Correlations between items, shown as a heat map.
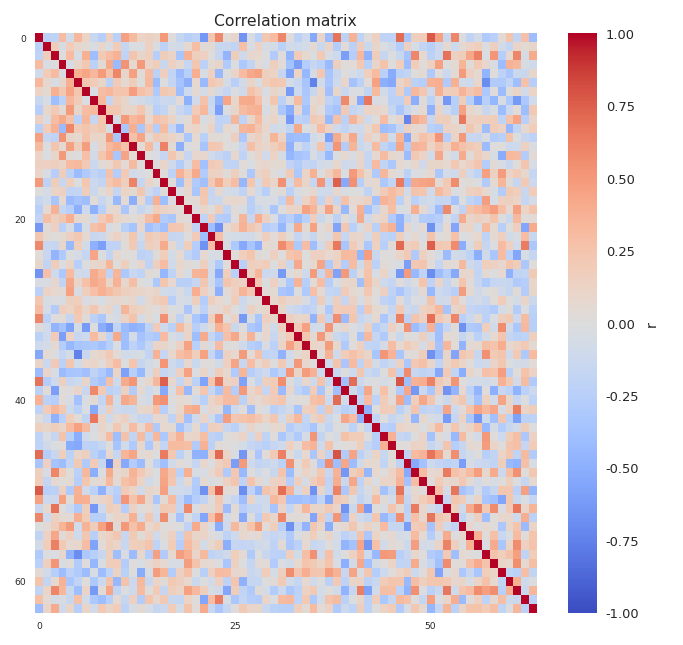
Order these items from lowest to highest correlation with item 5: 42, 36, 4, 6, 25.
25, 36, 42, 6, 4
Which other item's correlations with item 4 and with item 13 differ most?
10
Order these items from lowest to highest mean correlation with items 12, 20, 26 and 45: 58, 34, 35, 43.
34, 43, 58, 35
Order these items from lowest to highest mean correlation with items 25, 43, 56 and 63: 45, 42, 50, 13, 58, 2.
42, 50, 45, 13, 58, 2
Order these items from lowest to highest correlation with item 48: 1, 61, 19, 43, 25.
1, 43, 25, 19, 61
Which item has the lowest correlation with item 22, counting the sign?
21
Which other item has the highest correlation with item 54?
9
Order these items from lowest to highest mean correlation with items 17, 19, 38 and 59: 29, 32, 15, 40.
29, 32, 15, 40
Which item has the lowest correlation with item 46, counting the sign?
26
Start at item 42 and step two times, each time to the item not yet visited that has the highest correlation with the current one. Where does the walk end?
39
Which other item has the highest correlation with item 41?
61
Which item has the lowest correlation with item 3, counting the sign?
33
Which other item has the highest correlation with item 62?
23
